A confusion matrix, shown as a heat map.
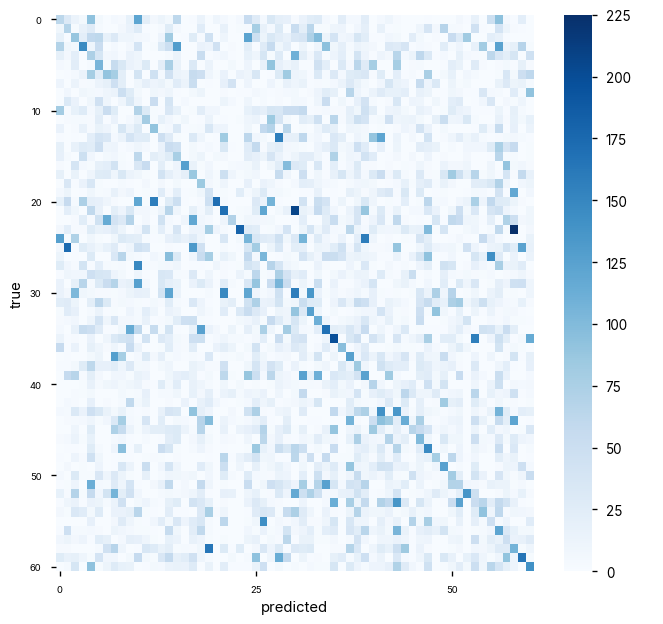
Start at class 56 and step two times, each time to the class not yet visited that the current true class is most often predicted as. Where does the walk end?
41
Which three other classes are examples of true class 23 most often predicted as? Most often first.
58, 47, 19
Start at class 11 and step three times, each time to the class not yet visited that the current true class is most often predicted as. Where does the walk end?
0
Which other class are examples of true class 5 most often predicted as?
27
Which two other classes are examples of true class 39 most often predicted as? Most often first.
31, 33
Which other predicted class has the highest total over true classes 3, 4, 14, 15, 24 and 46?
56
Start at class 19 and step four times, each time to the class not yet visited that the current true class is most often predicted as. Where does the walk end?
7
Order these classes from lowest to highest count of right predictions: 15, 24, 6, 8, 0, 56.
8, 0, 15, 6, 24, 56
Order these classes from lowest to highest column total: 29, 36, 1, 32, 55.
36, 1, 32, 55, 29
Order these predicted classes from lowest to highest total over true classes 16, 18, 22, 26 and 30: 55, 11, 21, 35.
11, 35, 21, 55
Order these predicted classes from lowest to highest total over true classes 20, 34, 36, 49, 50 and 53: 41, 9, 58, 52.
52, 58, 41, 9
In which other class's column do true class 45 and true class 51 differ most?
34
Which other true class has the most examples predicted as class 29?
16
